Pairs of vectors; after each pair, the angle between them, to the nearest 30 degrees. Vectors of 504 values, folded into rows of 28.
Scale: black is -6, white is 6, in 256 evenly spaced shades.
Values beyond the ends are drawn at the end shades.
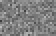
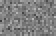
60 degrees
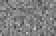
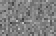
90 degrees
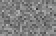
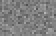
60 degrees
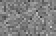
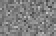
90 degrees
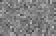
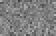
150 degrees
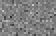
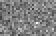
120 degrees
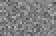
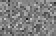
30 degrees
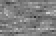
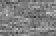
30 degrees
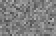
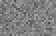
30 degrees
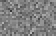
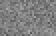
120 degrees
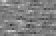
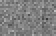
60 degrees
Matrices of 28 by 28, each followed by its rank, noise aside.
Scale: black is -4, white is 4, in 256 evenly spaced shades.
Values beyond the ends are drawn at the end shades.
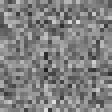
six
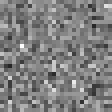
six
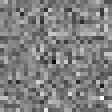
seven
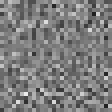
six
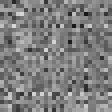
four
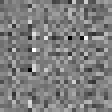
four
